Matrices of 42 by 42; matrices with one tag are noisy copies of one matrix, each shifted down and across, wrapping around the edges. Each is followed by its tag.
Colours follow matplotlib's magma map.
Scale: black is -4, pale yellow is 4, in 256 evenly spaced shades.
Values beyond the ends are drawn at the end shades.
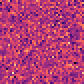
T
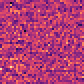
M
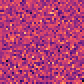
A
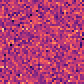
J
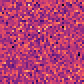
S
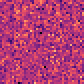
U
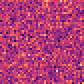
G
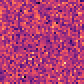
U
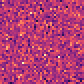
J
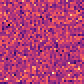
G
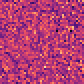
J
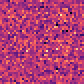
M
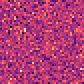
J
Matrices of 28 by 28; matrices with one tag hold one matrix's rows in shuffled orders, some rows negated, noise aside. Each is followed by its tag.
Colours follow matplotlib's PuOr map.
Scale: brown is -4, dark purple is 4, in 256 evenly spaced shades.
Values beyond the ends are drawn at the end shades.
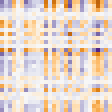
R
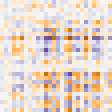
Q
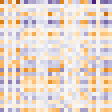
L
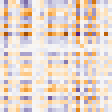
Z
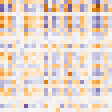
R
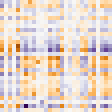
L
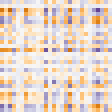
R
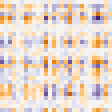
R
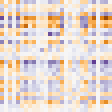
L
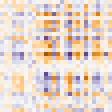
Q
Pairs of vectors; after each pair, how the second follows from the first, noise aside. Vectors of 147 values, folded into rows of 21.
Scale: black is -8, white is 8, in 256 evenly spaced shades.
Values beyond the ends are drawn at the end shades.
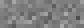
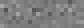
reversed, partly zeroed.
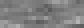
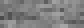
wrapped around, negated.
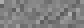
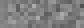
shuffled.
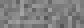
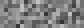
wrapped around, scaled up.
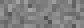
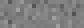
reversed, partly zeroed.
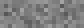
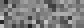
wrapped around, scaled up.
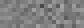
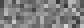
wrapped around, negated, scaled up.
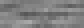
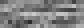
negated, scaled up.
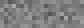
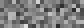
wrapped around, scaled up.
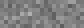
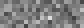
wrapped around, scaled up.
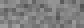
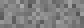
shuffled.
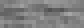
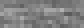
negated.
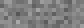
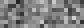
wrapped around, scaled up.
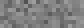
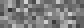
negated, scaled up.
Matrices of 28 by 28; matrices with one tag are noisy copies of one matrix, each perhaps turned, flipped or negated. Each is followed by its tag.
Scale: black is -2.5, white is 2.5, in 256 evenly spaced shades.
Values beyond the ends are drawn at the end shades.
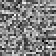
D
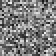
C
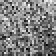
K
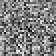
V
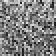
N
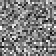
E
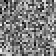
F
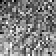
K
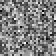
C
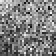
K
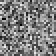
C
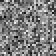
C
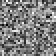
C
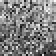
K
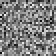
V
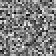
E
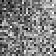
K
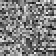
D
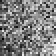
K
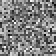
F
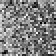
N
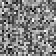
C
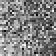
K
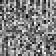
D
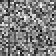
E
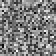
C
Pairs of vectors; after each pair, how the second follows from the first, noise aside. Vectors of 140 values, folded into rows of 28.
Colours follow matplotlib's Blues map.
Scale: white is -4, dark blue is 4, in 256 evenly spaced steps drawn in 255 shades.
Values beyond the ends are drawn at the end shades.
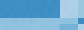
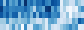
scaled up.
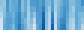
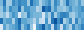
sign-scrambled.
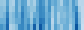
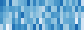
sign-scrambled.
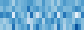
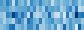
sign-scrambled.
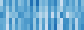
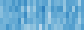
wrapped around, shrunk.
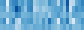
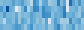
negated, partly zeroed.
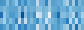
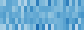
negated, partly zeroed.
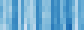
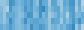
wrapped around, shrunk.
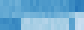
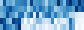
scaled up.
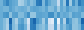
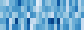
negated.
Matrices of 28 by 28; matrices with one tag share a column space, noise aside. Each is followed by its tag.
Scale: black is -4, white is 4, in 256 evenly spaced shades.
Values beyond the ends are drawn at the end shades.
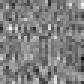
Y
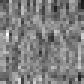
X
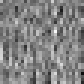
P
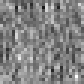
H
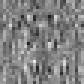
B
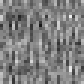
B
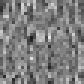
X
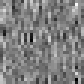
X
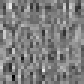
H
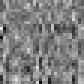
Y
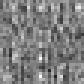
H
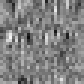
X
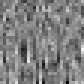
P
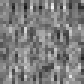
H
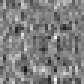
Y
